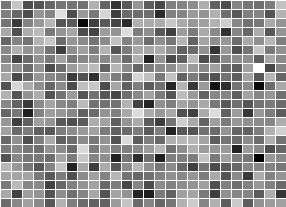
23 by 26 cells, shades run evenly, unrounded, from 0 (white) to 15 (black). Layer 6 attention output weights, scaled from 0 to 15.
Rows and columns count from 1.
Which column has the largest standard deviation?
24
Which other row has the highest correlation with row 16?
12
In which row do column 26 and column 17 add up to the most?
13
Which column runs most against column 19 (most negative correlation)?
1
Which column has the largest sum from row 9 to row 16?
3
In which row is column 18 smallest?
23
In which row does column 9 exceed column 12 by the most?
4
